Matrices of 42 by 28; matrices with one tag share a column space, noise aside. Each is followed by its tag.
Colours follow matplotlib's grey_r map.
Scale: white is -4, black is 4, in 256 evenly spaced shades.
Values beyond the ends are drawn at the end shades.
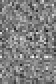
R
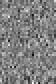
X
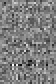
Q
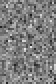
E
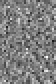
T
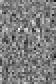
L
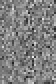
T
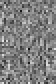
E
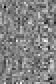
E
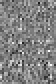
Q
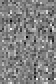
L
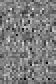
L
